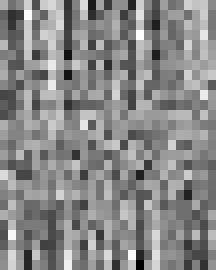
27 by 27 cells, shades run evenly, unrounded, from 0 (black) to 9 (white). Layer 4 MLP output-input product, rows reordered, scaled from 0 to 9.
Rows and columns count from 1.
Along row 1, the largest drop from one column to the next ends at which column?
12
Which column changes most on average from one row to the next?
24
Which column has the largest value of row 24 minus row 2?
2
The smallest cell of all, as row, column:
27, 18
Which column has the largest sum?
7
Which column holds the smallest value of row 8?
9
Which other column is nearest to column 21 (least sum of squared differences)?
23
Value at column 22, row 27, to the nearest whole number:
4
